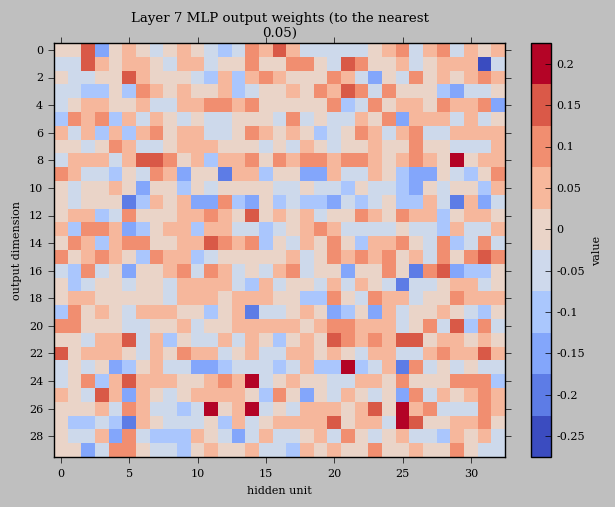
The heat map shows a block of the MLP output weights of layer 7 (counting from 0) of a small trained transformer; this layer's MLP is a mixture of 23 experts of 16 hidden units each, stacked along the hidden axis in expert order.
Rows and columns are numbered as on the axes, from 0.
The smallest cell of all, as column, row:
31, 1
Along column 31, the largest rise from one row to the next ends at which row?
2
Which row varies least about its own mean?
7
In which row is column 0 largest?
22
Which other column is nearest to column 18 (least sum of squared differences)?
19
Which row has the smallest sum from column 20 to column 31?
11
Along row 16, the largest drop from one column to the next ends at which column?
29
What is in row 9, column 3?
-0.05
